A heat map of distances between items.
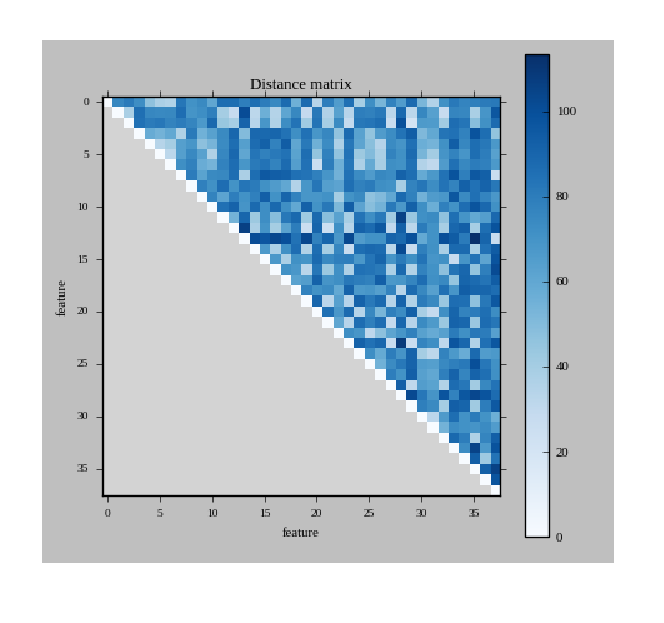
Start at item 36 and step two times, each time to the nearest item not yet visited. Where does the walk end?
24
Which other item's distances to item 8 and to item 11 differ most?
28
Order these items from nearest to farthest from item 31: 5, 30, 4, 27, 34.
30, 5, 4, 27, 34
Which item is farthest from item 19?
13
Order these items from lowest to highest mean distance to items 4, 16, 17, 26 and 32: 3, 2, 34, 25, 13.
2, 25, 3, 34, 13
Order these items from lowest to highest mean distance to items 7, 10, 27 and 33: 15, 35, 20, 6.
15, 6, 20, 35
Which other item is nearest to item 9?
22
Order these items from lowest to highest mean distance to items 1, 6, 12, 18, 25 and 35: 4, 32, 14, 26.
32, 14, 4, 26
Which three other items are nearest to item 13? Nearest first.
37, 7, 3
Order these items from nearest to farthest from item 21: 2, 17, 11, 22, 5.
2, 11, 22, 17, 5
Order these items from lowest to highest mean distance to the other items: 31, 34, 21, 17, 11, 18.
31, 21, 11, 18, 17, 34
